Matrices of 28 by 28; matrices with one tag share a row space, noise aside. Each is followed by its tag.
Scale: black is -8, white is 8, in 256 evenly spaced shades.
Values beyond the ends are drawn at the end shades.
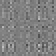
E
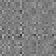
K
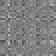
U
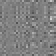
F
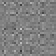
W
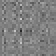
W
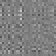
K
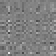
U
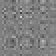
W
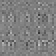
E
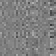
F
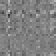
U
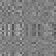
K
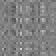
W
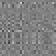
K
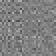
K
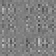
E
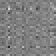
U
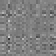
U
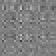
W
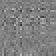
W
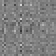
W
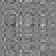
W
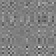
E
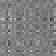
U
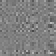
F
